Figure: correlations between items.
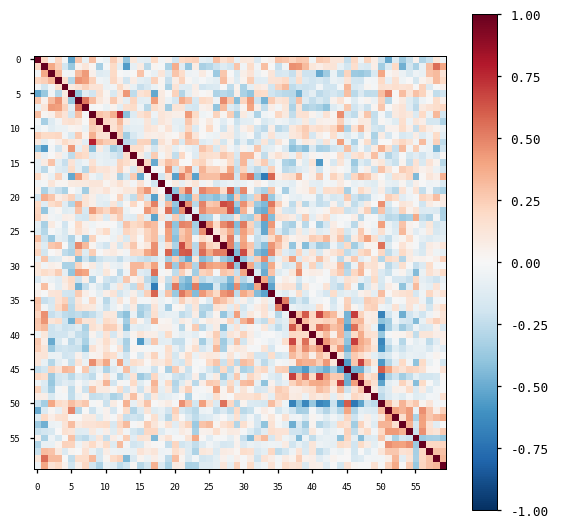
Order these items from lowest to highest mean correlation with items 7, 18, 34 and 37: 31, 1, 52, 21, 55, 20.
55, 20, 52, 21, 1, 31
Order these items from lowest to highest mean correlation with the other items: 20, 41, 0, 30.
20, 41, 0, 30
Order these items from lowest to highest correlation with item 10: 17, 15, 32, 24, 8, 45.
45, 32, 15, 24, 17, 8
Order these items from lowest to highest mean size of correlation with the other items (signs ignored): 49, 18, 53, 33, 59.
18, 49, 59, 53, 33
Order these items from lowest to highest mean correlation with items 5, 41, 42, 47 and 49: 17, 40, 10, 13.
13, 17, 10, 40
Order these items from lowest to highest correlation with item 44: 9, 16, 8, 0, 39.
16, 0, 9, 39, 8
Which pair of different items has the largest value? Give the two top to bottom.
8, 12
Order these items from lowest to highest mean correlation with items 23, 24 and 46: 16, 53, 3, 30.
53, 3, 16, 30
